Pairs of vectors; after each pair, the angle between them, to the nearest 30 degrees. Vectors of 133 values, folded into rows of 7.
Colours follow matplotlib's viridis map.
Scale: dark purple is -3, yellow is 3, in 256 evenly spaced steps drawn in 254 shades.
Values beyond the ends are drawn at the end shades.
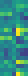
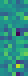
150 degrees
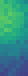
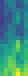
150 degrees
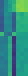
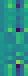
90 degrees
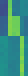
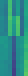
60 degrees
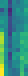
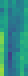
30 degrees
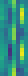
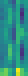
150 degrees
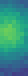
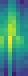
30 degrees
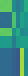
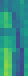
120 degrees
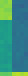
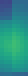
120 degrees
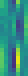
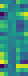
60 degrees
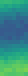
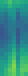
30 degrees
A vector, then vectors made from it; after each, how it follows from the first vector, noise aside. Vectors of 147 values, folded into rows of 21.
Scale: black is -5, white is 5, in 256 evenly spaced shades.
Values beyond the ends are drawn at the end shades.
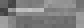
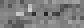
wrapped around, negated, partly zeroed.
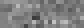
wrapped around, partly zeroed.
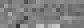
wrapped around, partly zeroed.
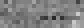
reversed, negated, partly zeroed.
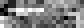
scaled up.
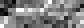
scaled up.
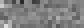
wrapped around, negated, partly zeroed.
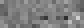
reversed, negated, partly zeroed.
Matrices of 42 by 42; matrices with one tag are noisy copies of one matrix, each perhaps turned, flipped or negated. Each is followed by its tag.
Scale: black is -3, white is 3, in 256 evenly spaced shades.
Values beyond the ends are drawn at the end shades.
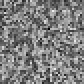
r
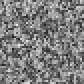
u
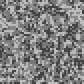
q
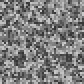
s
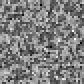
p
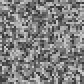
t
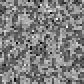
s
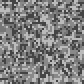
u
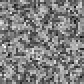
s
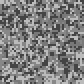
r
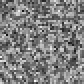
p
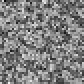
q
